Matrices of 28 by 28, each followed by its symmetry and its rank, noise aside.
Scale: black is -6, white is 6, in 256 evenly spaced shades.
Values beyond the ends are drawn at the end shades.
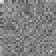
symmetric, rank six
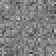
symmetric, rank six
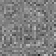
no symmetry, rank four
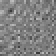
symmetric, rank four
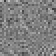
no symmetry, rank six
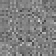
antisymmetric, rank six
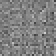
no symmetry, rank six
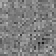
symmetric, rank six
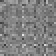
no symmetry, rank four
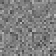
symmetric, rank six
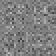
no symmetry, rank four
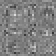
symmetric, rank three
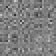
symmetric, rank four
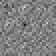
symmetric, rank six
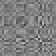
symmetric, rank three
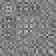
symmetric, rank four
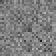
symmetric, rank four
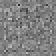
no symmetry, rank six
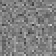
no symmetry, rank six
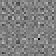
no symmetry, rank three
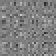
no symmetry, rank three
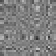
no symmetry, rank three
